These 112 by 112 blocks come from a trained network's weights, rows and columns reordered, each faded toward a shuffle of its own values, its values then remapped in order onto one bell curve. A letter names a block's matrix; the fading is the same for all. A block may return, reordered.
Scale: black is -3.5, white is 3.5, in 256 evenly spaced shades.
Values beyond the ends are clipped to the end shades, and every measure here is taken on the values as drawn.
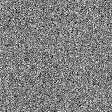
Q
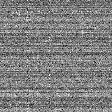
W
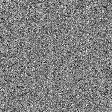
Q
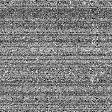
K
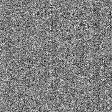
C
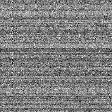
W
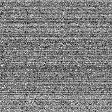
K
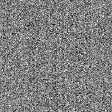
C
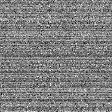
K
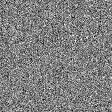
Q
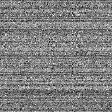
K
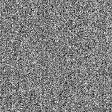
C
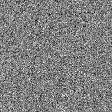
Q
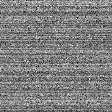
K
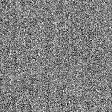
C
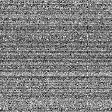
K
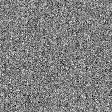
Q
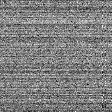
W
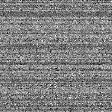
K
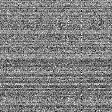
W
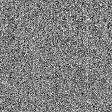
C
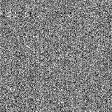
C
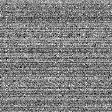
W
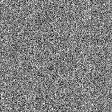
C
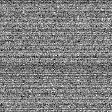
W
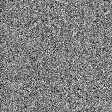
Q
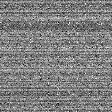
K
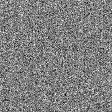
Q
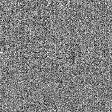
C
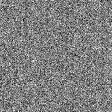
Q
